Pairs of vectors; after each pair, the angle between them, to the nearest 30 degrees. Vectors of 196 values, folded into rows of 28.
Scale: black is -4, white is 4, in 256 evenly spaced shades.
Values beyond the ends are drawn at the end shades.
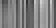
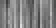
60 degrees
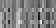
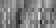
150 degrees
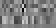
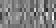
90 degrees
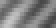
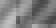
30 degrees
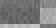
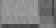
150 degrees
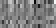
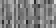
30 degrees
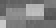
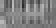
60 degrees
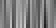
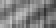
60 degrees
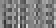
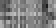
60 degrees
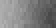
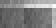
120 degrees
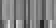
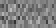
90 degrees
